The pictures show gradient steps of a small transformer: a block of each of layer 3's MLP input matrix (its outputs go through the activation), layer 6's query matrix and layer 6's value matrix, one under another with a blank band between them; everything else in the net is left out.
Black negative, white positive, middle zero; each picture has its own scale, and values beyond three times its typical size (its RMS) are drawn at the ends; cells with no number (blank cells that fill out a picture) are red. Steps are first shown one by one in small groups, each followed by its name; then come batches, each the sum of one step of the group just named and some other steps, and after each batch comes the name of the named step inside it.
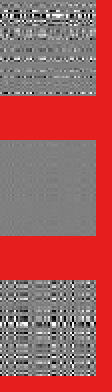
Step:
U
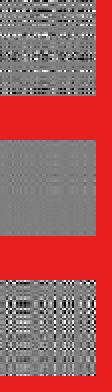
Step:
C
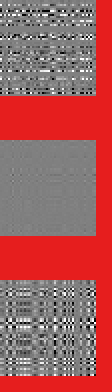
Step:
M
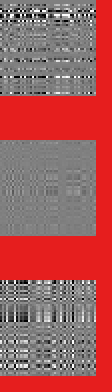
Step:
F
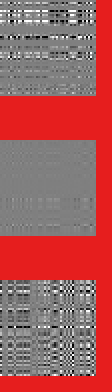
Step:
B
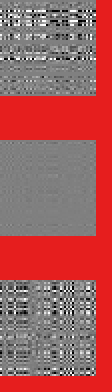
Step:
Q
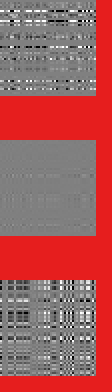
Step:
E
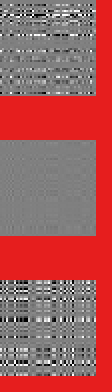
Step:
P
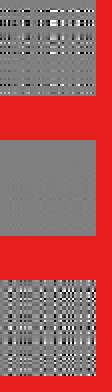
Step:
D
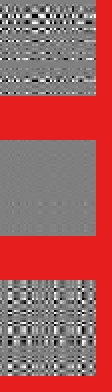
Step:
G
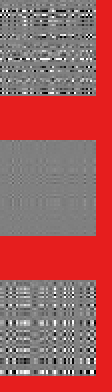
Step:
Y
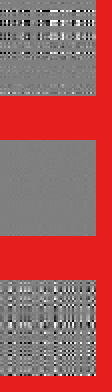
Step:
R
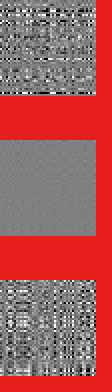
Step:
M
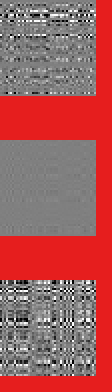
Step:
P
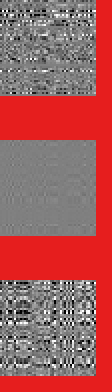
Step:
C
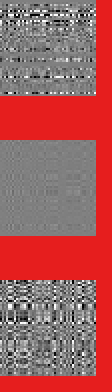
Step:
F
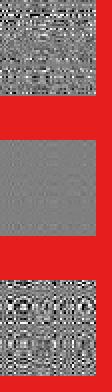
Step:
C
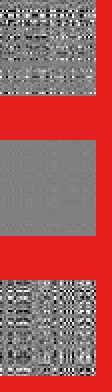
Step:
R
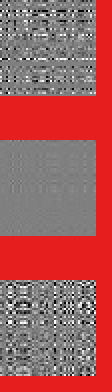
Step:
C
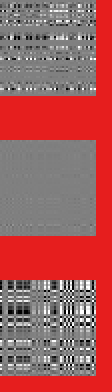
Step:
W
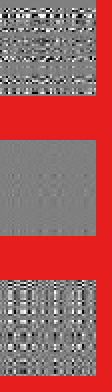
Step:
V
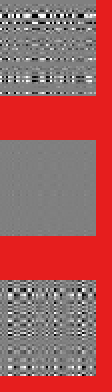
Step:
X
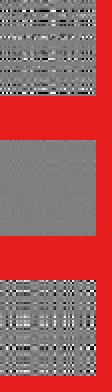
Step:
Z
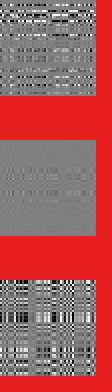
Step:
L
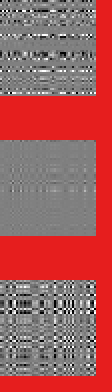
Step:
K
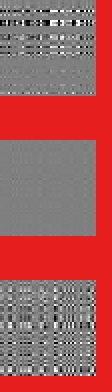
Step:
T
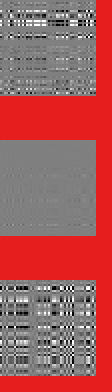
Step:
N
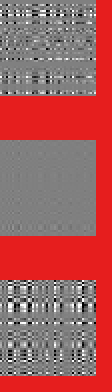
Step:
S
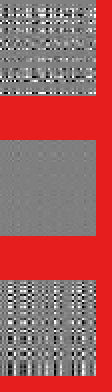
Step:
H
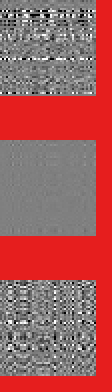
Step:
V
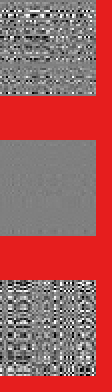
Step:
V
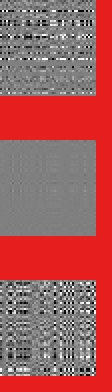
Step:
K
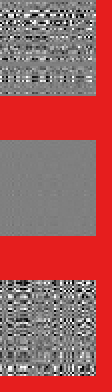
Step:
X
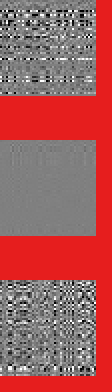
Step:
X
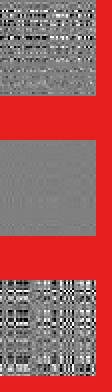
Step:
W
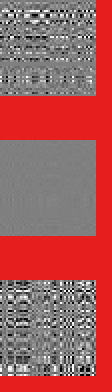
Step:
X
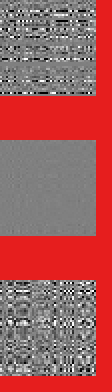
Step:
Z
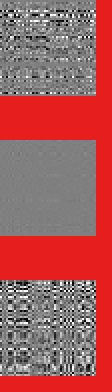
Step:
H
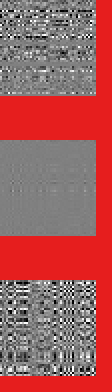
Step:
K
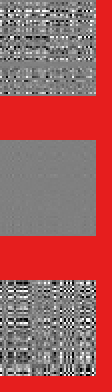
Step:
H
